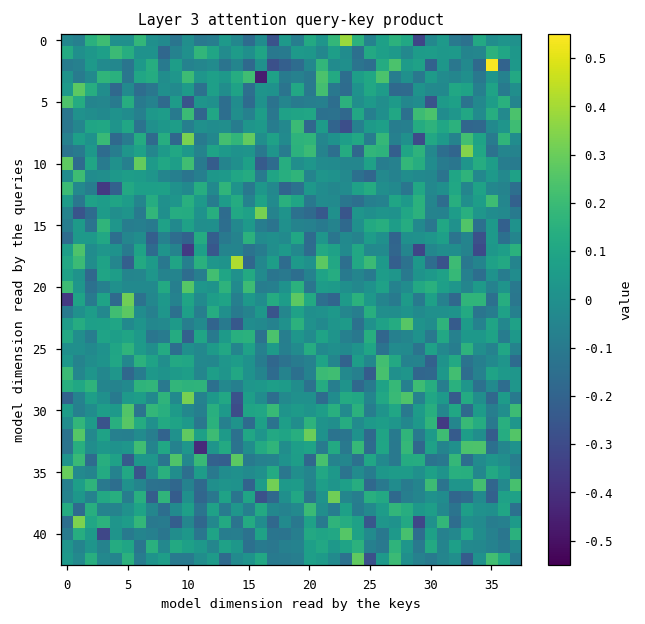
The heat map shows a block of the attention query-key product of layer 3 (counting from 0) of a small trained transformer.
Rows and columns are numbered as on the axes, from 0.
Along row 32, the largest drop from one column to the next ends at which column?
32
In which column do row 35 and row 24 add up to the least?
10
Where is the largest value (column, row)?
35, 2
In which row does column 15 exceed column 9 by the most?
8
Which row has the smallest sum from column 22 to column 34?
17
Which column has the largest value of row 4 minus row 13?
1
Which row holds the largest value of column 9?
34
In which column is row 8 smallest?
29
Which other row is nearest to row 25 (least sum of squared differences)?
22
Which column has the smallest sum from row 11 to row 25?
23
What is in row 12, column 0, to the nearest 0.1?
0.2
